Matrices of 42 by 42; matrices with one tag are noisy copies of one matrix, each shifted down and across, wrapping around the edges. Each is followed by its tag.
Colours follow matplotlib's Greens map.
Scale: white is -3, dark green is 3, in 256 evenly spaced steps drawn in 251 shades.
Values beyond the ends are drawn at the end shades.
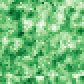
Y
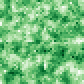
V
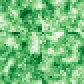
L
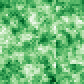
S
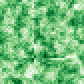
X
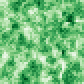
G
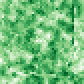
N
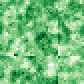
L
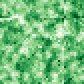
X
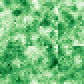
S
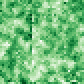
N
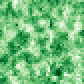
G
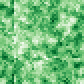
N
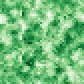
G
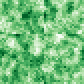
L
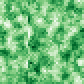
G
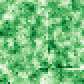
X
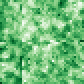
N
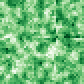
X
